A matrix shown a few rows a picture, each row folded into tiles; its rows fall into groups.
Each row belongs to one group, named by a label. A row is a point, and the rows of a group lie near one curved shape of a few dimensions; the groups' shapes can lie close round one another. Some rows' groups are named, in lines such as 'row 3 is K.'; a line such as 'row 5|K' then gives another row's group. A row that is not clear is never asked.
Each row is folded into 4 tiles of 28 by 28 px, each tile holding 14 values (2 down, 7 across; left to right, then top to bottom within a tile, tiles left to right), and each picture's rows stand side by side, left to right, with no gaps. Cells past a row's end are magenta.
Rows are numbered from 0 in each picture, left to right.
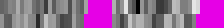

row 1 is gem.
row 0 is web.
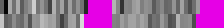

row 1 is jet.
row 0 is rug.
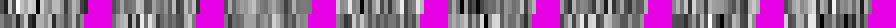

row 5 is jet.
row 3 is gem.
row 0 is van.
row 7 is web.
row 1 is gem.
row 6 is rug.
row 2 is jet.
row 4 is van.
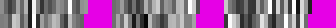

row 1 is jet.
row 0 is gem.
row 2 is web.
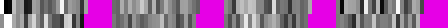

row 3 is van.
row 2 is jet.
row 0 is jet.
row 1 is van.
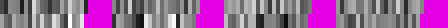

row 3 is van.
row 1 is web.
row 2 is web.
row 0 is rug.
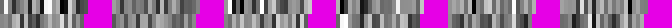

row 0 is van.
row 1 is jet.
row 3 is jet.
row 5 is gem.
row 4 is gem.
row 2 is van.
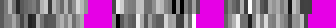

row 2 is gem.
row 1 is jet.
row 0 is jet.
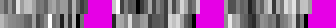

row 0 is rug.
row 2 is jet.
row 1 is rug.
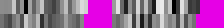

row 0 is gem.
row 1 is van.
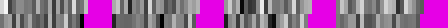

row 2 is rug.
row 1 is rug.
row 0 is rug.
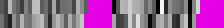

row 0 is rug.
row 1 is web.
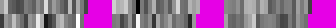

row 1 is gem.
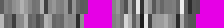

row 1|gem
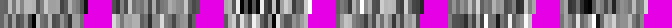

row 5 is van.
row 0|van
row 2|van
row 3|gem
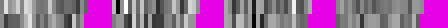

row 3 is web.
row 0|jet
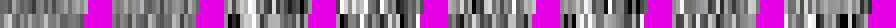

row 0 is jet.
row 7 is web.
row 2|jet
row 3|jet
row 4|gem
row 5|jet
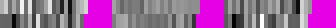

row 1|jet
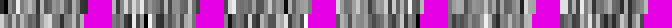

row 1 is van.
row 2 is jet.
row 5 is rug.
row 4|rug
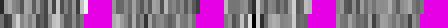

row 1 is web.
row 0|web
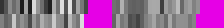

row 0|rug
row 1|jet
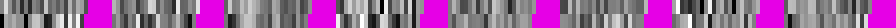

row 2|jet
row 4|van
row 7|jet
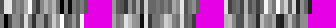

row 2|web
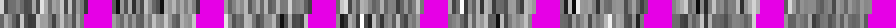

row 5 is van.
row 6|gem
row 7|jet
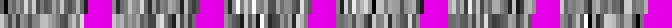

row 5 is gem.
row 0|rug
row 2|van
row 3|van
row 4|rug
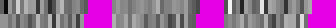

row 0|van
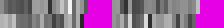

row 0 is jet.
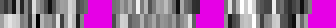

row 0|rug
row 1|gem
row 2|jet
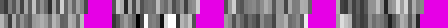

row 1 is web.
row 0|rug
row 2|jet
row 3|jet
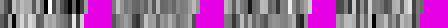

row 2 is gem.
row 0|jet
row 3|rug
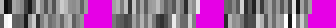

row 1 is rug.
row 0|jet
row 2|web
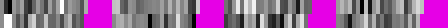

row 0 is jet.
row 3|gem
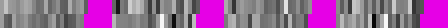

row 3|rug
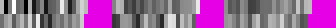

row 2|van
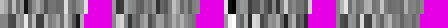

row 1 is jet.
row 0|gem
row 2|jet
